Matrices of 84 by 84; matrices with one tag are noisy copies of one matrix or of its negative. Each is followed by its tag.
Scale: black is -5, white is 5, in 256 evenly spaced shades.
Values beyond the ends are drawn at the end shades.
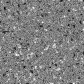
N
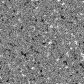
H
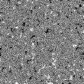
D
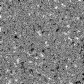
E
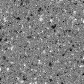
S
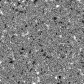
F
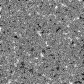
E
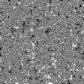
D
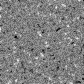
E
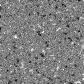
E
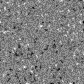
N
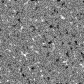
H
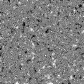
D
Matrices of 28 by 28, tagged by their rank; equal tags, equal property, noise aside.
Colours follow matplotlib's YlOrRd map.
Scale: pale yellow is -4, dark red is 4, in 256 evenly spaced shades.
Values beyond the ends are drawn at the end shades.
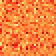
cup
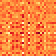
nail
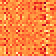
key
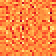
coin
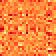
coin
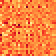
coin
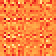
key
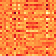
nail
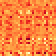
nail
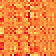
key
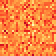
cup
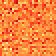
cup
